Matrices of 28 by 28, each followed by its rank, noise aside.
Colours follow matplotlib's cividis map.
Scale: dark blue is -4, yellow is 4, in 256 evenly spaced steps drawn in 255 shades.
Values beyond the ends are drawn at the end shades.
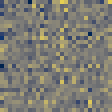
four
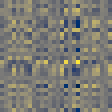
two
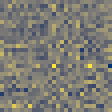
five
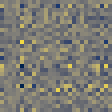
three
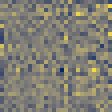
five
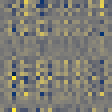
two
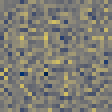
five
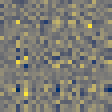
three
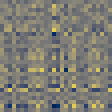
two
